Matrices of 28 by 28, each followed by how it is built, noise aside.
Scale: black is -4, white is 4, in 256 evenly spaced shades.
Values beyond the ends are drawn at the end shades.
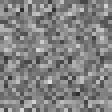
repeating columns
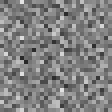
repeating rows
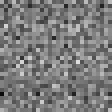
repeating columns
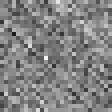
Toeplitz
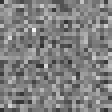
blocks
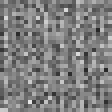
blocks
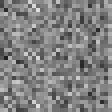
repeating rows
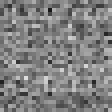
blocks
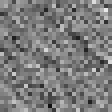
Toeplitz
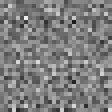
repeating columns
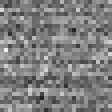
blocks
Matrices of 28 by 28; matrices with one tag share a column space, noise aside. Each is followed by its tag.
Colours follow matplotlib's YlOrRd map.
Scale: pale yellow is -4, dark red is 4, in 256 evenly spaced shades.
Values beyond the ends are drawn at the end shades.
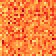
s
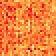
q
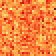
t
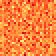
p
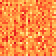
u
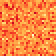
s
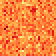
u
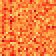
p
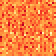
u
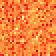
p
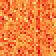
t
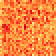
t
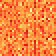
s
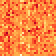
u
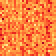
t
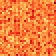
p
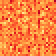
t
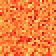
p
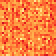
s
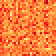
p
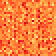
s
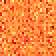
p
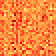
q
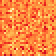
q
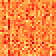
q
